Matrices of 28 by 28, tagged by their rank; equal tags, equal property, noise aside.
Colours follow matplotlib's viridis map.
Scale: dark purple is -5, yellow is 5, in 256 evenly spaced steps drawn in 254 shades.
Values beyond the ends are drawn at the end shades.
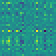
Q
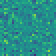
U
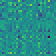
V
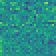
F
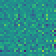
V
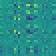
Q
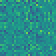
U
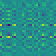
Q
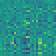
V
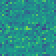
F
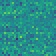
F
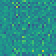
U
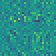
F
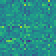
V
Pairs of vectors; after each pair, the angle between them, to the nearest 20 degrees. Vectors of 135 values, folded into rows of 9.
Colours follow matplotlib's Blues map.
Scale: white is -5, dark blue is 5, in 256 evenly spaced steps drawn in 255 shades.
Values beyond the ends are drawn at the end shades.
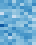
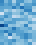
20 degrees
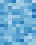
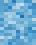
60 degrees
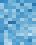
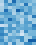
80 degrees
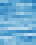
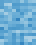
120 degrees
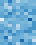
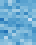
140 degrees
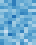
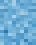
160 degrees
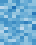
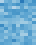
120 degrees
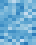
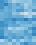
40 degrees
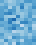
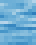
80 degrees
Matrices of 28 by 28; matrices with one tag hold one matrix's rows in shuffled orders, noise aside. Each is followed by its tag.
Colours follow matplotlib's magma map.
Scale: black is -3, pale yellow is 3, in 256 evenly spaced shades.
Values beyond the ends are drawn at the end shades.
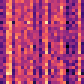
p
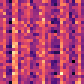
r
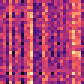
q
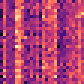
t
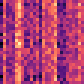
t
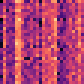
t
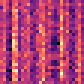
r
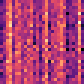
p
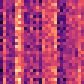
t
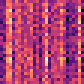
p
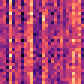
q
